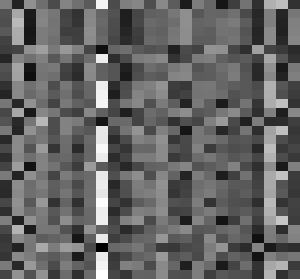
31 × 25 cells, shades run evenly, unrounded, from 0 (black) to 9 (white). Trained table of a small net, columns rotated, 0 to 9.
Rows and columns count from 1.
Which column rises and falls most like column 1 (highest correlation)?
24
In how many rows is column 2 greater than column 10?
22
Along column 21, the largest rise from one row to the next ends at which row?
15
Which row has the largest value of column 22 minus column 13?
6
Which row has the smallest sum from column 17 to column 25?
28
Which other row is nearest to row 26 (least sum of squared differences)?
5
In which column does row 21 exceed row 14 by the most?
9
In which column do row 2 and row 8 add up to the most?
2
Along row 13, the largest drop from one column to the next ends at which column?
3
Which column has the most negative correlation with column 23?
10
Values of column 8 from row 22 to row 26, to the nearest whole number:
4 4 4 4 5
